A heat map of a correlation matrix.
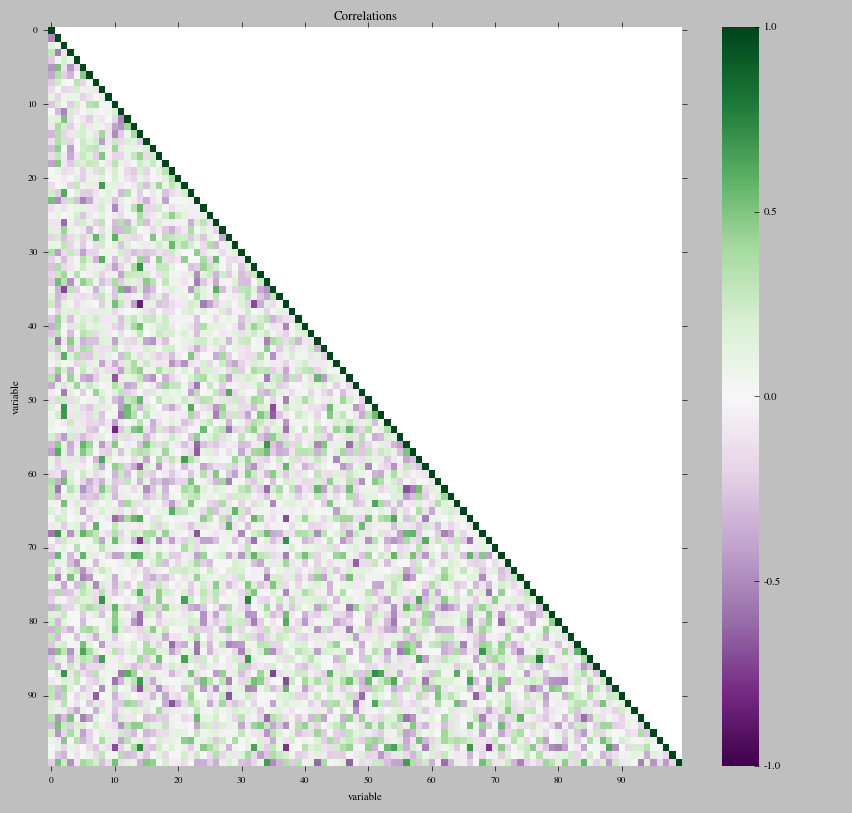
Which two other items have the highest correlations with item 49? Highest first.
28, 67
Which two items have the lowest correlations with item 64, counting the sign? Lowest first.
35, 19
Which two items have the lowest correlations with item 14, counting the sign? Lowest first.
37, 69
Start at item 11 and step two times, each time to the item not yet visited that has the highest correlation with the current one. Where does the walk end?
26
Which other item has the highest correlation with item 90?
61
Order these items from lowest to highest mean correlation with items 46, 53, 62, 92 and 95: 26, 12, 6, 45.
6, 45, 12, 26
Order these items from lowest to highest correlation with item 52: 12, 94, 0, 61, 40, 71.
0, 40, 71, 61, 94, 12
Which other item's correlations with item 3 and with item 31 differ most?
85
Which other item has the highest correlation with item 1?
68
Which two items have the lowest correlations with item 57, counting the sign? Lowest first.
23, 62
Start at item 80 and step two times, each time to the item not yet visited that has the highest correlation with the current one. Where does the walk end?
69
